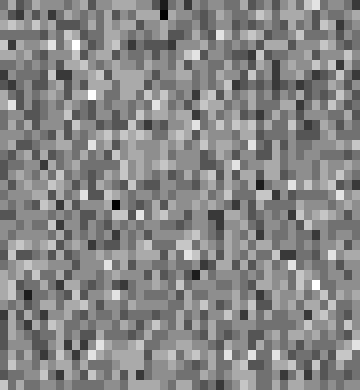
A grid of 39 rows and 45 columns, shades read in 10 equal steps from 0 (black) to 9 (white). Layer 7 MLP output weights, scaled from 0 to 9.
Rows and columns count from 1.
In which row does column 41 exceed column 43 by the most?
3
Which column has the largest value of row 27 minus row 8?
14
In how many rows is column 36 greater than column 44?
15
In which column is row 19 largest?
37
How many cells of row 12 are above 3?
35
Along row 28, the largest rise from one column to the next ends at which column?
26
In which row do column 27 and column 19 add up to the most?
10
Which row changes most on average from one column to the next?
36
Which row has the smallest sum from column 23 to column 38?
9
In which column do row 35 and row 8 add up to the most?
13
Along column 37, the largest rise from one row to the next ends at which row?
27
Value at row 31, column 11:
7
